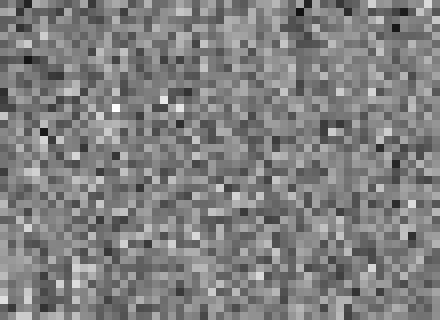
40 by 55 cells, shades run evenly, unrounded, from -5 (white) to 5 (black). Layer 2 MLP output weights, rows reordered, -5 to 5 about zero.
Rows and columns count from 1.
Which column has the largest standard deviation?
4
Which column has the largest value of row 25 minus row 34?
12
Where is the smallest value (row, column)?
14, 15
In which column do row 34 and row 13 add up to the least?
47
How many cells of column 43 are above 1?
7
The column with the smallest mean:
10
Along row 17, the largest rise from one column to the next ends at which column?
6
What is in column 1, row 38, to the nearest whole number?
-4
